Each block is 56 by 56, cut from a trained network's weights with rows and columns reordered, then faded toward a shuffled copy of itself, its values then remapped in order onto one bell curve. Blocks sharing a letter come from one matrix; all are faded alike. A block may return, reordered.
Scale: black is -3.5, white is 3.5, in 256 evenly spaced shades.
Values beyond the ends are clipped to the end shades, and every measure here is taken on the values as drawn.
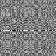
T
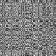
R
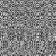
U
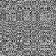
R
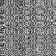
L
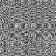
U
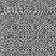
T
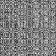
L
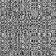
R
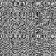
R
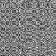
L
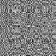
R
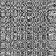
L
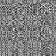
R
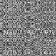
R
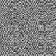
U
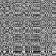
T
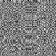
L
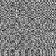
L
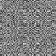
U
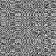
L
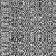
L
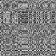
T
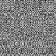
U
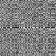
T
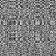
U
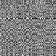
T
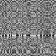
T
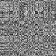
R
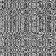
L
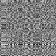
T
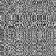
R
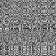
T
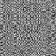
U
